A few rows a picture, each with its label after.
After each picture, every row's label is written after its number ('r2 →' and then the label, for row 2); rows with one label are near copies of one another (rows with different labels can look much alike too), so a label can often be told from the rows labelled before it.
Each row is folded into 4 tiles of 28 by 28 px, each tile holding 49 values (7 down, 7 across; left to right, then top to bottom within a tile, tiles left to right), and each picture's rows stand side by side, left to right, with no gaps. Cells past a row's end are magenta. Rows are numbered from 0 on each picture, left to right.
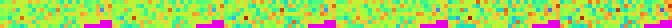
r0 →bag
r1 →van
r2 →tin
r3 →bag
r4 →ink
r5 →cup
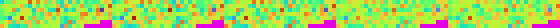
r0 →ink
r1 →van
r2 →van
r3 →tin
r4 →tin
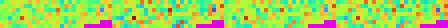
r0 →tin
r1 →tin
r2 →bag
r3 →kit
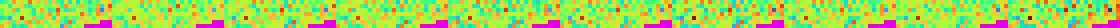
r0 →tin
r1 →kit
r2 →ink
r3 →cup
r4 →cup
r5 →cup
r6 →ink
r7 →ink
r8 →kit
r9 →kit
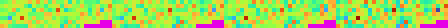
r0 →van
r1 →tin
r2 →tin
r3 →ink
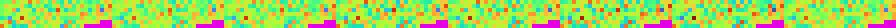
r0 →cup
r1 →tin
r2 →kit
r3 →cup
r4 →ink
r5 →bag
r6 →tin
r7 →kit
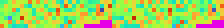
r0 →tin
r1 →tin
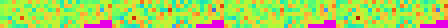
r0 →van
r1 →cup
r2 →kit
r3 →van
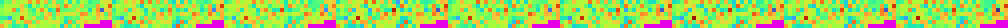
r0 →kit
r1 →ink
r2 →bag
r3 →ink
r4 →kit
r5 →ink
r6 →bag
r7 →ink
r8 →kit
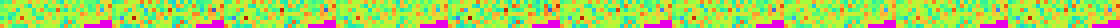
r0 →bag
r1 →van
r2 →tin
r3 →van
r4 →tin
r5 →bag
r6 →ink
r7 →kit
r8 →bag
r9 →ink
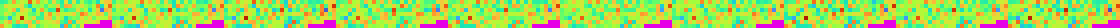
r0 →cup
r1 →ink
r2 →ink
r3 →tin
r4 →cup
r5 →tin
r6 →ink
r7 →cup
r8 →bag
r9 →cup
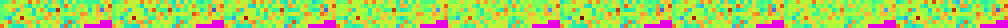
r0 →cup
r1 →bag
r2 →tin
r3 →van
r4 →ink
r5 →tin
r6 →tin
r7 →cup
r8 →van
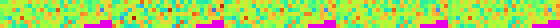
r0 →bag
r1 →cup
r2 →bag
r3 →cup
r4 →ink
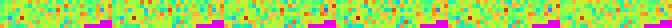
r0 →kit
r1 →ink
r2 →tin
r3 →ink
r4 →tin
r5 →bag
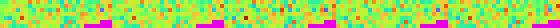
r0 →kit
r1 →cup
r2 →ink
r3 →ink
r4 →tin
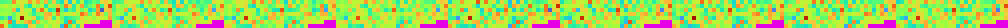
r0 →bag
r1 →van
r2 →tin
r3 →ink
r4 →ink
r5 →ink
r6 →van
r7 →cup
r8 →tin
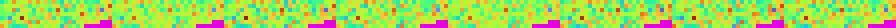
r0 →van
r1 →cup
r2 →van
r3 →tin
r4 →tin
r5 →van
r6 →kit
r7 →cup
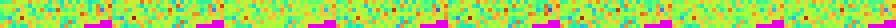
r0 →cup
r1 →tin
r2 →ink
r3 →bag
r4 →tin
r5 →bag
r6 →van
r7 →tin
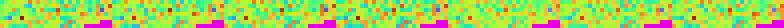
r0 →tin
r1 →bag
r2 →tin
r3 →tin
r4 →cup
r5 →van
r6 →kit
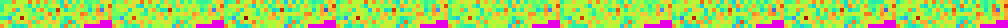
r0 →van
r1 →cup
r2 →cup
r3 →ink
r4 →ink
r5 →ink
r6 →ink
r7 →van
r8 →kit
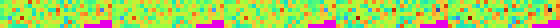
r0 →ink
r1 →van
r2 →van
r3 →bag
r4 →kit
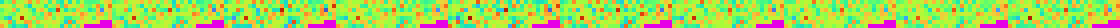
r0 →ink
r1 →bag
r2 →ink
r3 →kit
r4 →cup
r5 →bag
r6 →ink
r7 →ink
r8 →bag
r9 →tin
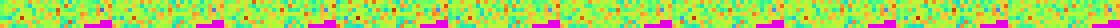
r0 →tin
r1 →kit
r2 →kit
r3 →van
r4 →ink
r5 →tin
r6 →cup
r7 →ink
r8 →ink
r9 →kit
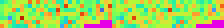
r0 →kit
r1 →cup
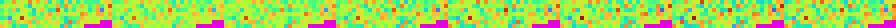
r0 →ink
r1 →van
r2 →bag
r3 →kit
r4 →ink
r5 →tin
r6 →cup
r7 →van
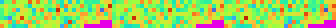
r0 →ink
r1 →van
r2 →kit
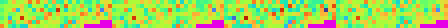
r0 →bag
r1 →bag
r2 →kit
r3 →ink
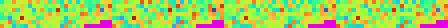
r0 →bag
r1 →kit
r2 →cup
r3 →bag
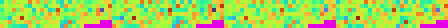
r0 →ink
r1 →kit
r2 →tin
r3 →ink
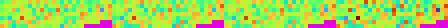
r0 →bag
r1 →cup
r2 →tin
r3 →kit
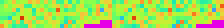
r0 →tin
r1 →cup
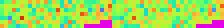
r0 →van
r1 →ink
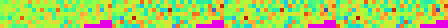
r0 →kit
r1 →cup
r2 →bag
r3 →cup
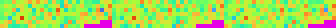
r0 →van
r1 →ink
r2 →van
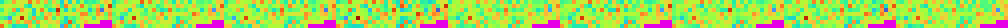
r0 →ink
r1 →cup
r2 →kit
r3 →van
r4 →tin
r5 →cup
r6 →cup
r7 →tin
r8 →bag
